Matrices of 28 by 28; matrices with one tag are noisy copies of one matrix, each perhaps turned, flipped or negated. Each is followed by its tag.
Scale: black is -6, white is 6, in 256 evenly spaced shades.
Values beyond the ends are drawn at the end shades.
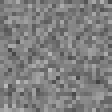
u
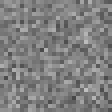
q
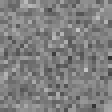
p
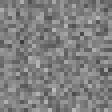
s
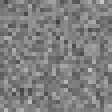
s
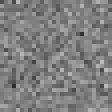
u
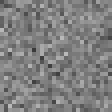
p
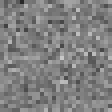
u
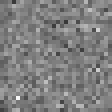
q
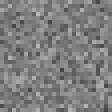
u
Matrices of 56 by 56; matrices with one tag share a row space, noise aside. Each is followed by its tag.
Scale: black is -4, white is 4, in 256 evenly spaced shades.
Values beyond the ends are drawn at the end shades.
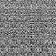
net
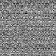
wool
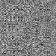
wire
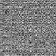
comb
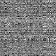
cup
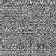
comb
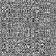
wire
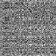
comb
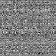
wool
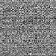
comb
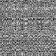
wool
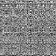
comb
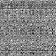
net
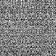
net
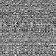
wool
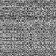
comb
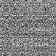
wool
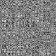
wire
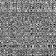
net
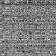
comb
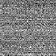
comb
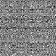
net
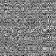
cup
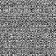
net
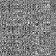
wire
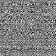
net
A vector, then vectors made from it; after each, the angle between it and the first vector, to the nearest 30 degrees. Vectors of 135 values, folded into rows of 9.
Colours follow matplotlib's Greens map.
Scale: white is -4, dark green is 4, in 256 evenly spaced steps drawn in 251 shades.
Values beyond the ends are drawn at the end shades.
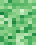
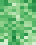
90 degrees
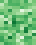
30 degrees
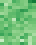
120 degrees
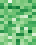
120 degrees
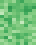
120 degrees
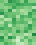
30 degrees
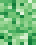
60 degrees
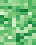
150 degrees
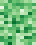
30 degrees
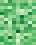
30 degrees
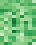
60 degrees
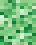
30 degrees
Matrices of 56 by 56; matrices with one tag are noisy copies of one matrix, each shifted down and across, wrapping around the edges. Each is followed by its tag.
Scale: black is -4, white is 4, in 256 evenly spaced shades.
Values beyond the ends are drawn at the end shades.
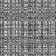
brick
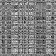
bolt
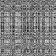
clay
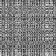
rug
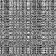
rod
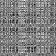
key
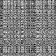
rod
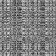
rod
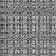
brick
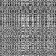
rug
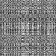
rug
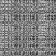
key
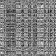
bolt
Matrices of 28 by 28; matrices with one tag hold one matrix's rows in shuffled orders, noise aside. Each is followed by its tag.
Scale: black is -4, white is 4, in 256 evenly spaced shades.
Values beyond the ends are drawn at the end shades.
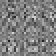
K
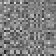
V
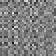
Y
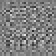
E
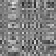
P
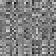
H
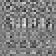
E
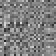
V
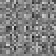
H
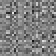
H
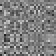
V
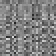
H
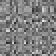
H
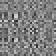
Y
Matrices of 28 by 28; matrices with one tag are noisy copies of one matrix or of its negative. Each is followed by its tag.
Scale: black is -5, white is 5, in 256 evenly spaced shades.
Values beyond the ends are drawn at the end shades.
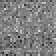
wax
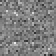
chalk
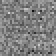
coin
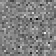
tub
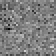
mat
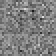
coin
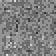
wax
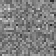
mat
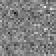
chalk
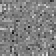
mat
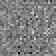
tub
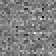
coin
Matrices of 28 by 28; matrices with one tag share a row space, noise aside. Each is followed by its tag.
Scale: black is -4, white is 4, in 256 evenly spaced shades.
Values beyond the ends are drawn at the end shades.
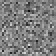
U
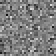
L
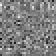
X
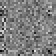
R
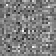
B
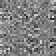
L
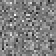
U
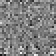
L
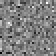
X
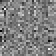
R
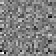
R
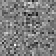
U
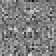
U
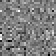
X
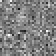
X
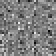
R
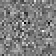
B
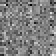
L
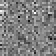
R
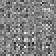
B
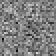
U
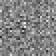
X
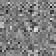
L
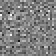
X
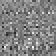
U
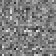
U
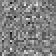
U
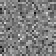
R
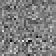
U
